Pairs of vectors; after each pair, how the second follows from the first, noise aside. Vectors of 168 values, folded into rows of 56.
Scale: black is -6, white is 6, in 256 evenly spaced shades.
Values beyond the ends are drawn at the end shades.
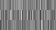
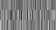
negated.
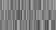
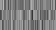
wrapped around, negated.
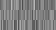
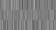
shrunk.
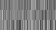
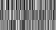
reversed, negated, scaled up.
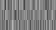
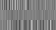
reversed, negated, partly zeroed.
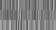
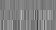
reversed, negated, partly zeroed.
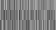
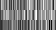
reversed, negated, scaled up.
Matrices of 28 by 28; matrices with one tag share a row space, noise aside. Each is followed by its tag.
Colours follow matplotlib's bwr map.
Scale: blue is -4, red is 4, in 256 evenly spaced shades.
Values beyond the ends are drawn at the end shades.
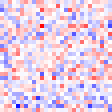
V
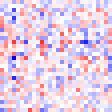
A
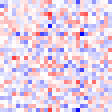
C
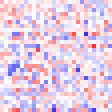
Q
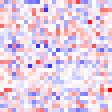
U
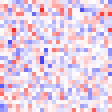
A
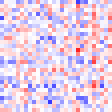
C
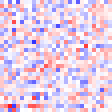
U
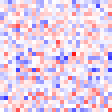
V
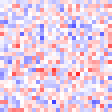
V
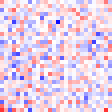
A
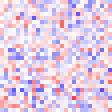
V
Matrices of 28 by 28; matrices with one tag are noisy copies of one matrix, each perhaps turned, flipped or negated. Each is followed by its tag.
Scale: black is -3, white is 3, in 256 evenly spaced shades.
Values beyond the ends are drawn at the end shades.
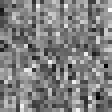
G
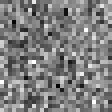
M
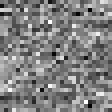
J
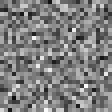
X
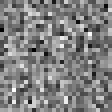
M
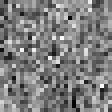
J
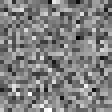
X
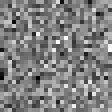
X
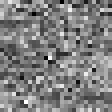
J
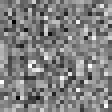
M
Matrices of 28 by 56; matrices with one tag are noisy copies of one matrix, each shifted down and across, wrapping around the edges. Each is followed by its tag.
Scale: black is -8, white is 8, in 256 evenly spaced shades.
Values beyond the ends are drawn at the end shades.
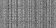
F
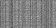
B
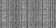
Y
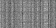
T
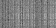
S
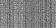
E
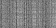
Y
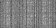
Y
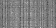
F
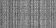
F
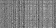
E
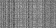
E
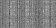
Y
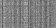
T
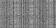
Y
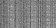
Y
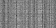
T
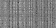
F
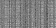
B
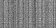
B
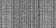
E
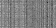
E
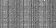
Y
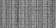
B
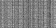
B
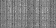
S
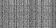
S
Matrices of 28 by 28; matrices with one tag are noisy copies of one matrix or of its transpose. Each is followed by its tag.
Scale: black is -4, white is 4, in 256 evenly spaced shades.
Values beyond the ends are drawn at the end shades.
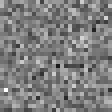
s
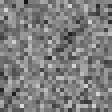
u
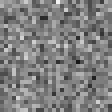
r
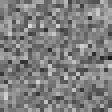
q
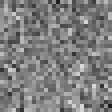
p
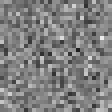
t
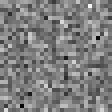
s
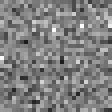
r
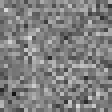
u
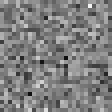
s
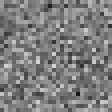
t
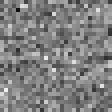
q
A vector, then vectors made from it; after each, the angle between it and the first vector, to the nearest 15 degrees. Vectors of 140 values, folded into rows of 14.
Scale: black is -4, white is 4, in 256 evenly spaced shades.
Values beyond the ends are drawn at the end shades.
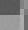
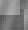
150 degrees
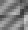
105 degrees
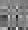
105 degrees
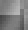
135 degrees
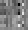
60 degrees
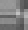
135 degrees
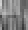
135 degrees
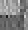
150 degrees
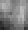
105 degrees
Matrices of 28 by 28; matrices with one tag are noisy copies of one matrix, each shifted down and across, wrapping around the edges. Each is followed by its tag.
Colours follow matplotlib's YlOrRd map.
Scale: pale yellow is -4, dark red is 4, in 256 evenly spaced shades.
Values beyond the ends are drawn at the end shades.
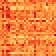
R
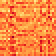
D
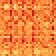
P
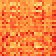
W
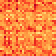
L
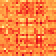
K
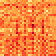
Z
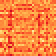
D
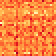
P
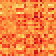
W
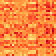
W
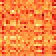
W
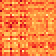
K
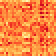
W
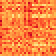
R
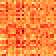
W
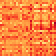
K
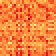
L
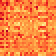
W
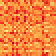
L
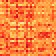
K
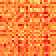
D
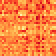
W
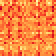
P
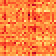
R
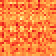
P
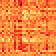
R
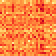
R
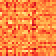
D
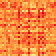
K
